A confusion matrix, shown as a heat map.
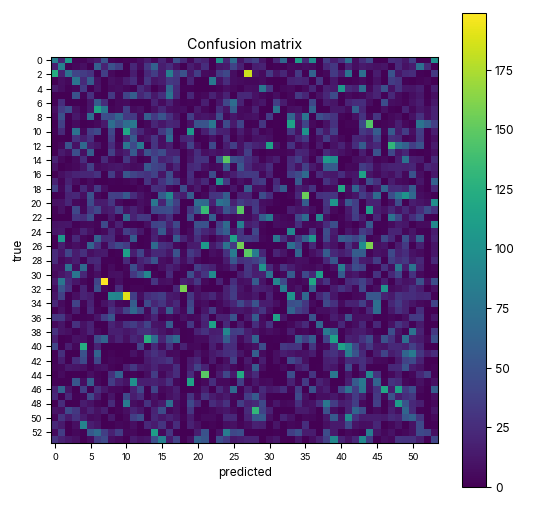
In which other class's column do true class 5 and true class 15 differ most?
16
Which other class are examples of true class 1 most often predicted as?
51
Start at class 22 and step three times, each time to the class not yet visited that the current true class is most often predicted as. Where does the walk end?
43
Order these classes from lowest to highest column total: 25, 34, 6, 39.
6, 34, 25, 39
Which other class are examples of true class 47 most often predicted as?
28
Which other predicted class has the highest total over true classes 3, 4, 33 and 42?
10
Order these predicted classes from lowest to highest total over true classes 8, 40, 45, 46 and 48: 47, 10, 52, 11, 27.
52, 27, 47, 10, 11
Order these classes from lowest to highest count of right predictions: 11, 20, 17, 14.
17, 14, 11, 20
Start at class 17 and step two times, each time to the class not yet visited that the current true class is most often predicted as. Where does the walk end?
53
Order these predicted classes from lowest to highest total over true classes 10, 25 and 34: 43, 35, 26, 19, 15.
15, 26, 43, 19, 35
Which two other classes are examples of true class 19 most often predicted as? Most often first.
35, 49
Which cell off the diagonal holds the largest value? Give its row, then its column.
31, 7
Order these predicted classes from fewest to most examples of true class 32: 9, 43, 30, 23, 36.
23, 30, 9, 43, 36
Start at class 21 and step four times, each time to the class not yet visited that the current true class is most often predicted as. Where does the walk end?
13
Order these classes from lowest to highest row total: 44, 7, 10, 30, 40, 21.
7, 44, 40, 30, 10, 21
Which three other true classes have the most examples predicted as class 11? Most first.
45, 9, 35
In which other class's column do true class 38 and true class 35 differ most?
24
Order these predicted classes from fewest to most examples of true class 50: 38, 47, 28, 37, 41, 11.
37, 38, 47, 11, 28, 41
